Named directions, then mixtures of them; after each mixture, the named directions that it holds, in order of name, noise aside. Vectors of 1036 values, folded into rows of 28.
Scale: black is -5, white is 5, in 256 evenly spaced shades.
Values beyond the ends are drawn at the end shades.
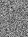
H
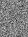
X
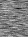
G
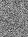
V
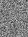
X.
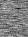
G.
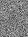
H, V, X.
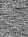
G, H, V.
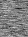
G.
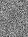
H, V, X.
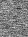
G, V, X.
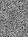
H, V, X.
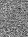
G, H, V.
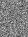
X.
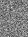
H.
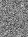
V, X.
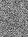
V.
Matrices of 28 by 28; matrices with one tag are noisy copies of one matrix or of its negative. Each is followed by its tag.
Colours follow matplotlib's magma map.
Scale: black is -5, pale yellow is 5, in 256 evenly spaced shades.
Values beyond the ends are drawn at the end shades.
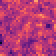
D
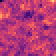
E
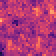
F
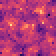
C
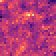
E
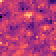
E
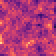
D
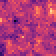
F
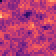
E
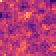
E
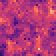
F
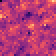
E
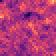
E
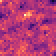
E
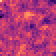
E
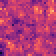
F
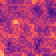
F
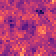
C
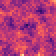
C
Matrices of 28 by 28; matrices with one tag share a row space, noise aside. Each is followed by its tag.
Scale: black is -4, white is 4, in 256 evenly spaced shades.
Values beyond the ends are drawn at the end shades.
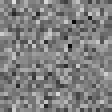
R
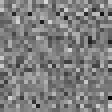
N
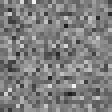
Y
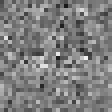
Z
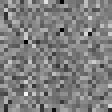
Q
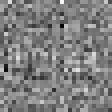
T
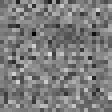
Y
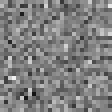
Q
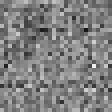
T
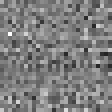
N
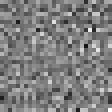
N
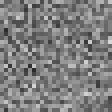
Q
